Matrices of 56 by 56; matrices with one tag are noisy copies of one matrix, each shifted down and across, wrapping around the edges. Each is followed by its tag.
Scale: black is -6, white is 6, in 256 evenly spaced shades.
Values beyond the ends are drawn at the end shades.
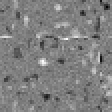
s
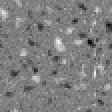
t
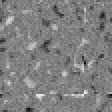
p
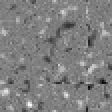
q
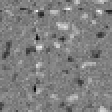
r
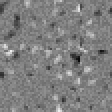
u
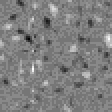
t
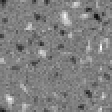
t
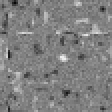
s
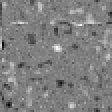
s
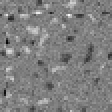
r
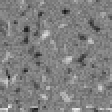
p
